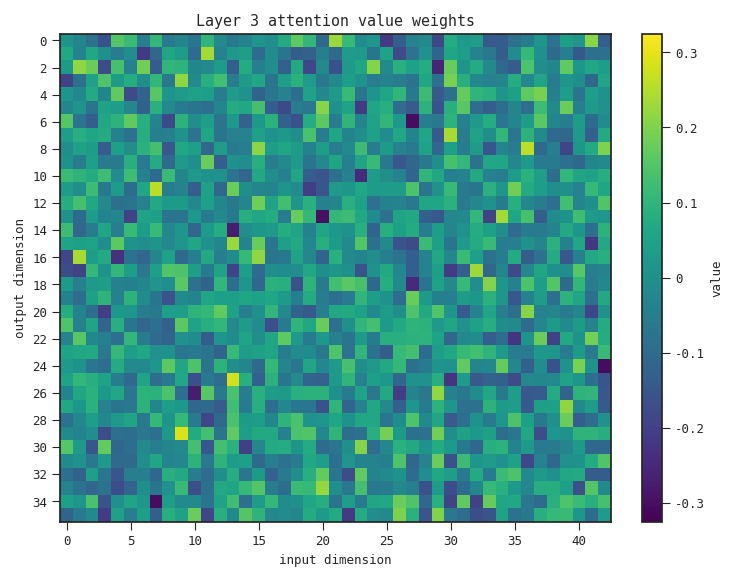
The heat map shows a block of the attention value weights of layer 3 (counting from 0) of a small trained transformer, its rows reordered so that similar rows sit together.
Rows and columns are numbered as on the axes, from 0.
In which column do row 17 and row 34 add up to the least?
30
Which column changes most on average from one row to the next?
41
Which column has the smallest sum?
3
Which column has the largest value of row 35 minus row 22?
38
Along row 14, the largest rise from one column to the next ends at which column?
14
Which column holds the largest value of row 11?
7
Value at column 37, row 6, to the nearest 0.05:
0.15
